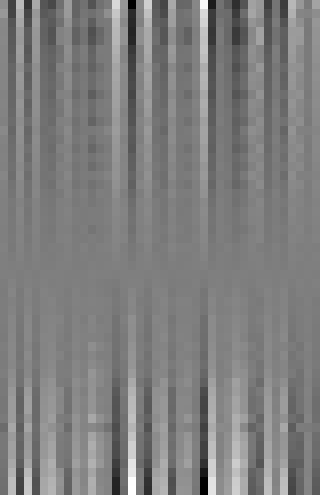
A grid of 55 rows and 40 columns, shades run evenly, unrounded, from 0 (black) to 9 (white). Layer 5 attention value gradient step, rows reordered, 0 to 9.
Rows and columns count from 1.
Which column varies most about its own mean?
17
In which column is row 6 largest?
26
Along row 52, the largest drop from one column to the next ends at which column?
18
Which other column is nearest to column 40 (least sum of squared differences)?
5
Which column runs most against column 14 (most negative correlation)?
38
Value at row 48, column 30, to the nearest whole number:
6
